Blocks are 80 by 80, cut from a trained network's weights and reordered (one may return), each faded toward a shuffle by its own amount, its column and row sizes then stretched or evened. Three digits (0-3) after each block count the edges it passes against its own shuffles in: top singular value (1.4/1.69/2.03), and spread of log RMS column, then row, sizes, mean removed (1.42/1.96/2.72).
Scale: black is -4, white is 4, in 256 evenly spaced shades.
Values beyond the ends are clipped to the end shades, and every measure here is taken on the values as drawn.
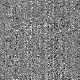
1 1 1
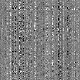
3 3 2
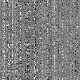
2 3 1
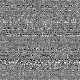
2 0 3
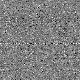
1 0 1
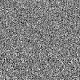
2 0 1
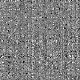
2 1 2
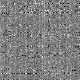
1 1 3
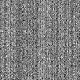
3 0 1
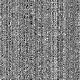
3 2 0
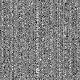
2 2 0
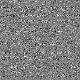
0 0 3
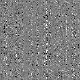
0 3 1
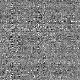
1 2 1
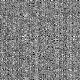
2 0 2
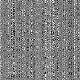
3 3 2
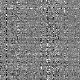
2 3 0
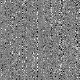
1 3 0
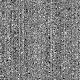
2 0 0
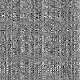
3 1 3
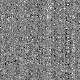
1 1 1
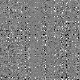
0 3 2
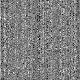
2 2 0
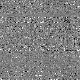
0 0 3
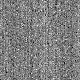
1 0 0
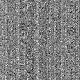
2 1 0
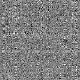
1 2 0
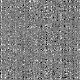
2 2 2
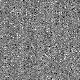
0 0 1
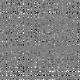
2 3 3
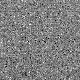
0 0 0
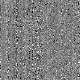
0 3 0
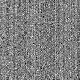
2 0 0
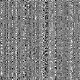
3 3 2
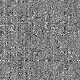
1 0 2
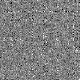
2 2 0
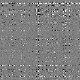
2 2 3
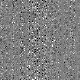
0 3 0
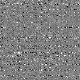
0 1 3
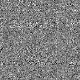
0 1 2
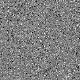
0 1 0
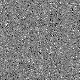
0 1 0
